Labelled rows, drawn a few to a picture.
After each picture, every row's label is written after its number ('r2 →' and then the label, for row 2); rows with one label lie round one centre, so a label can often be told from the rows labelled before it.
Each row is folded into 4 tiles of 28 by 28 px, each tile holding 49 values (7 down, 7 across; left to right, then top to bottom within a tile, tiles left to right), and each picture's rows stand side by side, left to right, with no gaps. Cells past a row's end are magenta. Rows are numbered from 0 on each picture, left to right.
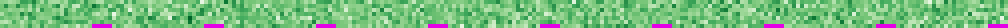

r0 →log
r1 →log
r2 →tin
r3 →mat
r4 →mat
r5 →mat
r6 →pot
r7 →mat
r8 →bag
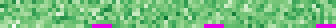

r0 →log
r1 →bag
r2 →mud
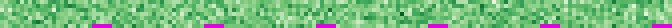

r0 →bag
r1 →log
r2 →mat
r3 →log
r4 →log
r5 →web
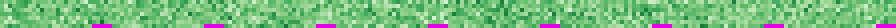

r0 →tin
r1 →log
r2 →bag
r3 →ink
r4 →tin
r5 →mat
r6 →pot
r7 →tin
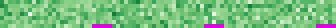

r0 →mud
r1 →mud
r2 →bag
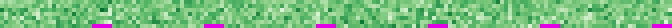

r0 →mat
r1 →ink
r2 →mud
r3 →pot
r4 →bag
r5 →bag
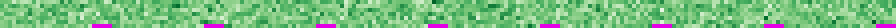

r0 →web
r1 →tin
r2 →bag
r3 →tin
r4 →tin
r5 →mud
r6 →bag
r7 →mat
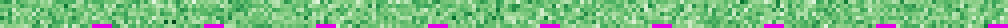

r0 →mat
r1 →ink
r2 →pot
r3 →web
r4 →bag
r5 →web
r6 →log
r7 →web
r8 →pot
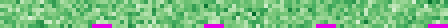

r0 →bag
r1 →web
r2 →mat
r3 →mud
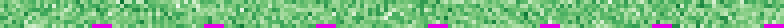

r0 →web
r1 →web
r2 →pot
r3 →mud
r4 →log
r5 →web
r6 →mud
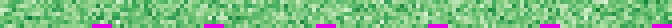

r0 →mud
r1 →pot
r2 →pot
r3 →bag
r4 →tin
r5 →tin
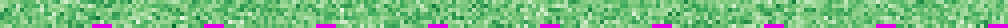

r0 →mud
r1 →bag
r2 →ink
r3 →log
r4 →pot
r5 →bag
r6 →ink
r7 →bag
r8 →pot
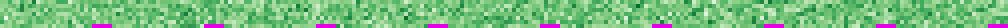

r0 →web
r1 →tin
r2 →ink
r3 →pot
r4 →log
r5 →web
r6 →bag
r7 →bag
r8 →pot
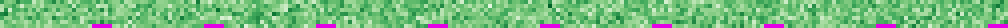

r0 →tin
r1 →mat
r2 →ink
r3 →log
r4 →mat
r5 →mud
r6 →web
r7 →web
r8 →mud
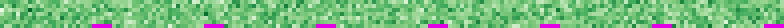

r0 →mud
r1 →ink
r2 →bag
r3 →tin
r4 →log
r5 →log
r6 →mat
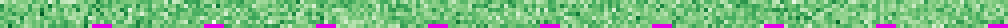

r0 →web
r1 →mud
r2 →mud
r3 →tin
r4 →mat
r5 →web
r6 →mat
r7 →pot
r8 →tin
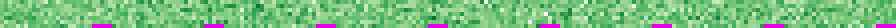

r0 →pot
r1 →mud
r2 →log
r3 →mud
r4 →web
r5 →mud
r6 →bag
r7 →log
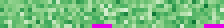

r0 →log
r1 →bag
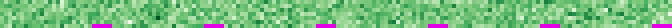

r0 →mud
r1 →bag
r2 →ink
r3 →log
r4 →web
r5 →mud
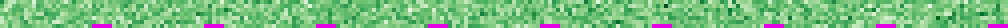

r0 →tin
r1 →mud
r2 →mat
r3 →pot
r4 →log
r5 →ink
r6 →tin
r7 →bag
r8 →tin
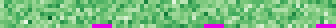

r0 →web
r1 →web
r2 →mud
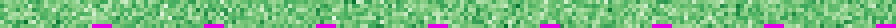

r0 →tin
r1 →pot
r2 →mat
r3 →bag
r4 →mat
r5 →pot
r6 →mat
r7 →mud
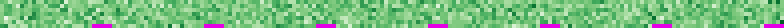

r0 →log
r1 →mat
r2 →tin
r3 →log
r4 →log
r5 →mat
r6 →tin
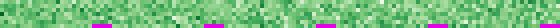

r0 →ink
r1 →web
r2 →mat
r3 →pot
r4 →mud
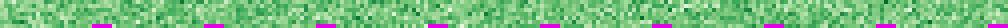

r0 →mat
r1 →bag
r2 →pot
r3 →mat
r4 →bag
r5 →log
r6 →tin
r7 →mud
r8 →bag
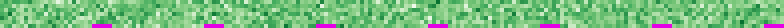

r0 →tin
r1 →web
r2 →bag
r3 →mud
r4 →log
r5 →log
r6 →mat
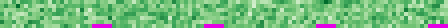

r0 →ink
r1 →bag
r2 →pot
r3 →mud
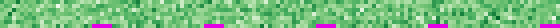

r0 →mat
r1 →ink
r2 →bag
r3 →tin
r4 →bag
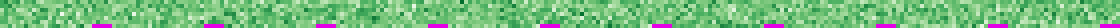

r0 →tin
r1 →tin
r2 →ink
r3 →log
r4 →tin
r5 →mat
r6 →mat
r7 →ink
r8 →bag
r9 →mud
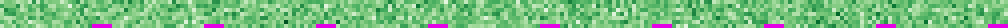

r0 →web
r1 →tin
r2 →mud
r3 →web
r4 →pot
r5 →mud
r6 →bag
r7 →ink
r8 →mud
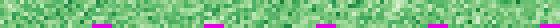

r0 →bag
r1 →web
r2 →bag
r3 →mud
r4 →bag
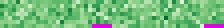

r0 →mud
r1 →tin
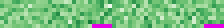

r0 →tin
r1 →mat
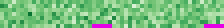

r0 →web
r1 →mat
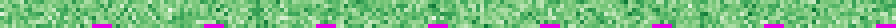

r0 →mat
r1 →mud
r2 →ink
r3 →tin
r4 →mat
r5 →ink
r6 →log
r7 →web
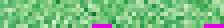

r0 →mat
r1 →web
